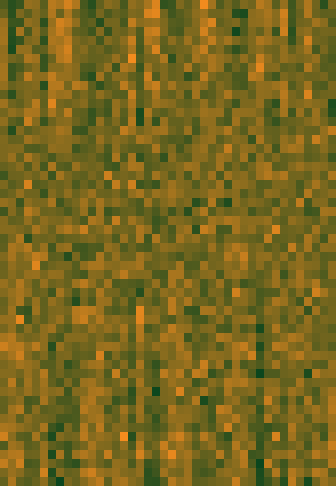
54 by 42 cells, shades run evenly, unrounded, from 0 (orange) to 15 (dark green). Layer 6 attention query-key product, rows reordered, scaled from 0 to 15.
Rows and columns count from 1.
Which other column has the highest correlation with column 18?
12
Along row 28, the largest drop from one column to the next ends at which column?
37
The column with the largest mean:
33
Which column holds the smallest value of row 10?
20
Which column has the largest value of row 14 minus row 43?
18
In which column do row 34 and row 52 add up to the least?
3
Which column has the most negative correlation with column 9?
2
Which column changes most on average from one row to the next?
35
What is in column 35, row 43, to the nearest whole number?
7
